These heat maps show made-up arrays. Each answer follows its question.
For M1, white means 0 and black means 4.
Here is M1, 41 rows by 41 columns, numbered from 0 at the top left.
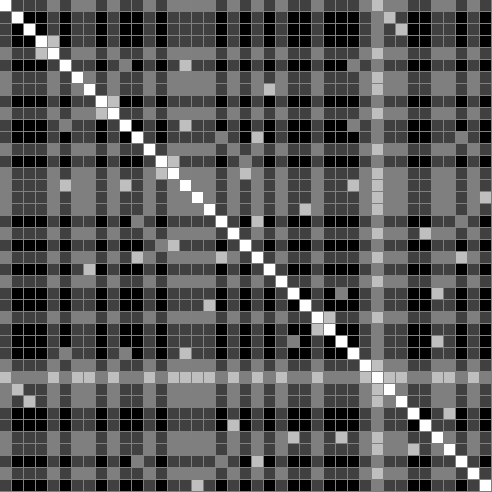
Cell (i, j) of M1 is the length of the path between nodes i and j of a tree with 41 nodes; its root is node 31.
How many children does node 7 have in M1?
1
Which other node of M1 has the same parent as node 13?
20
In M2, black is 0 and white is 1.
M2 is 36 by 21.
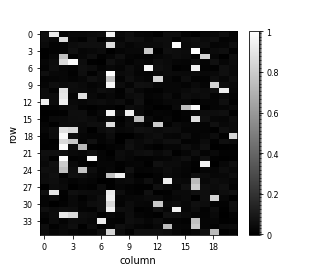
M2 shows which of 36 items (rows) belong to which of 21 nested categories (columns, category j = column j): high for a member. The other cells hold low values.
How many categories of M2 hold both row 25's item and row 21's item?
0
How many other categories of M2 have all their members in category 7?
6
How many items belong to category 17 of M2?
2
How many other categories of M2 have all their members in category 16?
5
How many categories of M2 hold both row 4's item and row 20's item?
1
